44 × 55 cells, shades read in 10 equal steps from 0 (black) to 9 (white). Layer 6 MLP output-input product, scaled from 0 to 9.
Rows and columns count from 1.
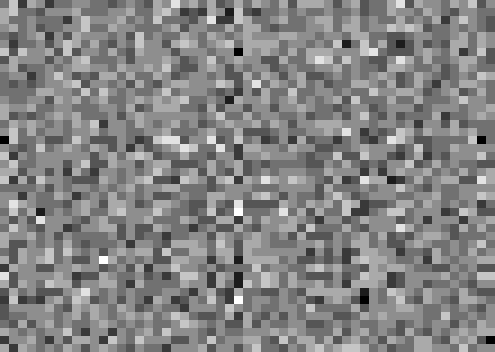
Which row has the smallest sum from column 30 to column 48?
18
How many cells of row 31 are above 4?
29
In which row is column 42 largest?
7
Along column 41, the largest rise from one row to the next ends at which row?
23
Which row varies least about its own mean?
24
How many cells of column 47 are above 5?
11
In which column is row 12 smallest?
27
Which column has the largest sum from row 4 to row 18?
19
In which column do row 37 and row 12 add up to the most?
10
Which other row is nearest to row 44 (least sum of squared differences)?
31
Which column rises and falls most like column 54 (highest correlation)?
30
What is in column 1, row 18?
0
